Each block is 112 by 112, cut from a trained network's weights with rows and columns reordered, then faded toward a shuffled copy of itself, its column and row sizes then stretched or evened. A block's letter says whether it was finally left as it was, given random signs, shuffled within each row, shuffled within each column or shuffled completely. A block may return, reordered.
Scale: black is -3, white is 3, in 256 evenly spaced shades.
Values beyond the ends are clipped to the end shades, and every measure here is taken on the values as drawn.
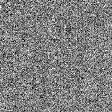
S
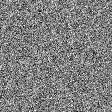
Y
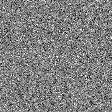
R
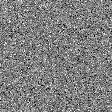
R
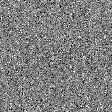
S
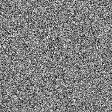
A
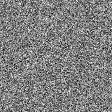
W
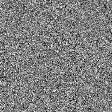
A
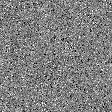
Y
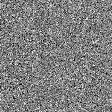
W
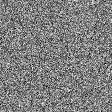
Y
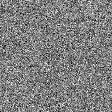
A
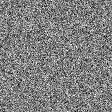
Y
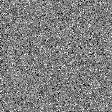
A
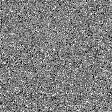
R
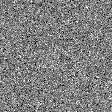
W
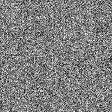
S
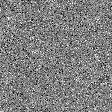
Y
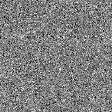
A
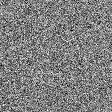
Y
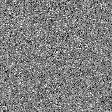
W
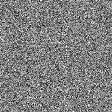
S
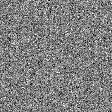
W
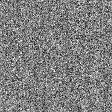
W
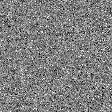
R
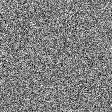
Y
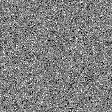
W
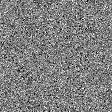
R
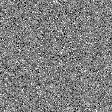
S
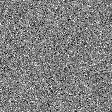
Y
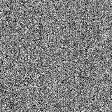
W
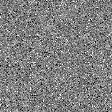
S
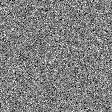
Y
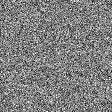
R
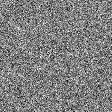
W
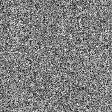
W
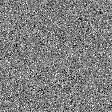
Y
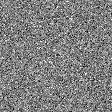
R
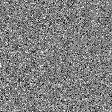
S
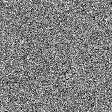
Y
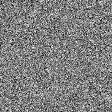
A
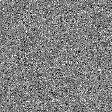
A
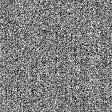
S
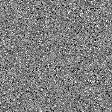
A
